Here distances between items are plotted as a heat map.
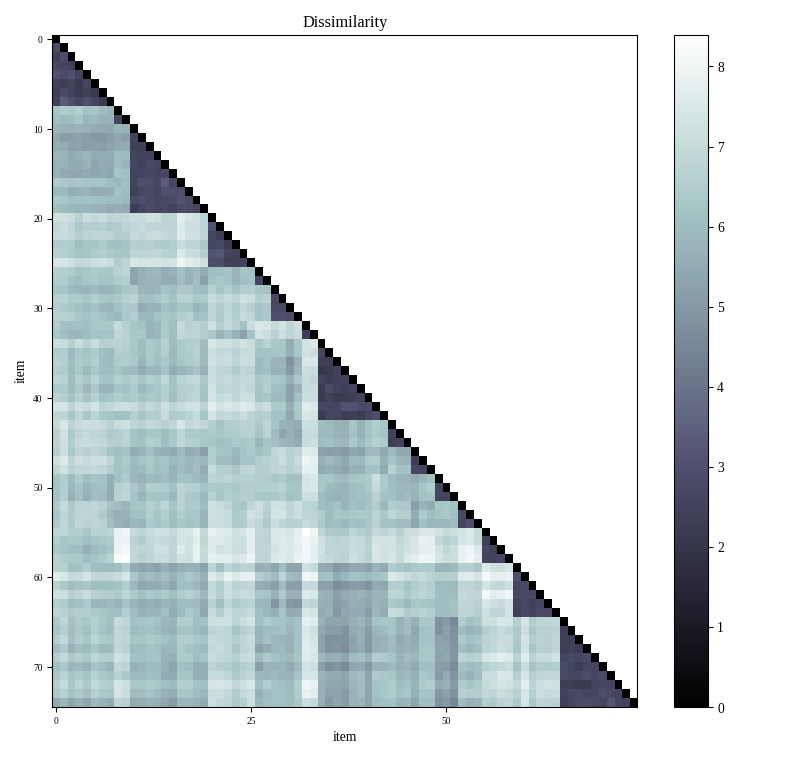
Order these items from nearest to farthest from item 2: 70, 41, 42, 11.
11, 70, 42, 41
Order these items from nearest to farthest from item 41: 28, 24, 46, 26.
46, 28, 26, 24
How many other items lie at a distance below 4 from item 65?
9
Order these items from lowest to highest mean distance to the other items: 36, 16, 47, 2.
36, 2, 16, 47
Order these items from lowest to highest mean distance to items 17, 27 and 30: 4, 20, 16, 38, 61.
16, 61, 4, 38, 20
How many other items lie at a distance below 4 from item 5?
7
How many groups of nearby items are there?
15
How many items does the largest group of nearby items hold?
10
